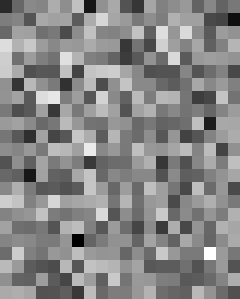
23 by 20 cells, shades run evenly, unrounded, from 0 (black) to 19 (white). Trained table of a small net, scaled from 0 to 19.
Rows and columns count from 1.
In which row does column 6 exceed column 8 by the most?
1
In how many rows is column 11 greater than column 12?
11
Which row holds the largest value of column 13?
15
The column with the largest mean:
8
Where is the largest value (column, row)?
18, 20
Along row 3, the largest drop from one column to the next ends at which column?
13
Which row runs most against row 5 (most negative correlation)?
3
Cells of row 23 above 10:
8
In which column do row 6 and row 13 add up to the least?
14
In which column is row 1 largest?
7
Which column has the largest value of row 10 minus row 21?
17
